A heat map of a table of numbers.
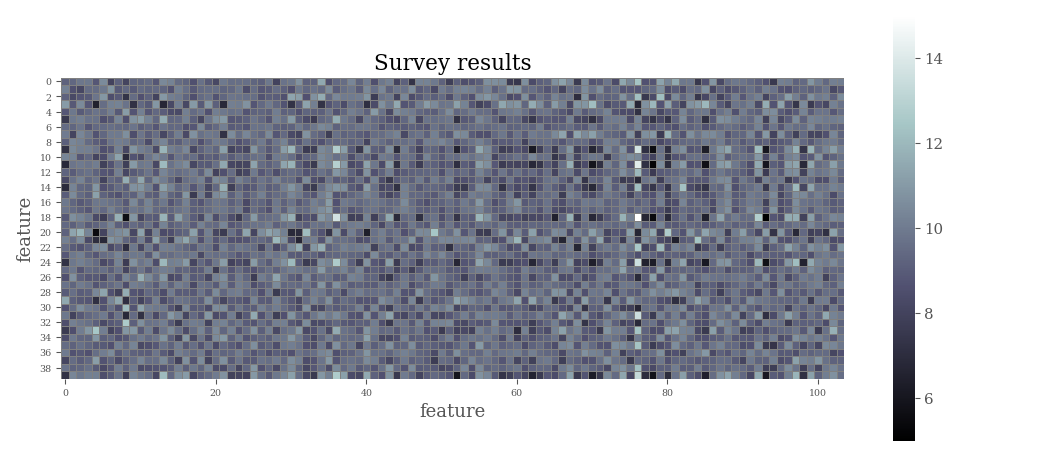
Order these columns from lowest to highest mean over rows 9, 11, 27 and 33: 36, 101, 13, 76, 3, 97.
101, 3, 97, 13, 36, 76
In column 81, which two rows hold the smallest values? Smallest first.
21, 29
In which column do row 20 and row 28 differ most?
4
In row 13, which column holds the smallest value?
76
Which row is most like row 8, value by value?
23
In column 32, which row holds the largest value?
20
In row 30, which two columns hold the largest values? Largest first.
8, 10
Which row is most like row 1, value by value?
36
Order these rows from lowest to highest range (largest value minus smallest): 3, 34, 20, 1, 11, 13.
1, 34, 13, 3, 20, 11
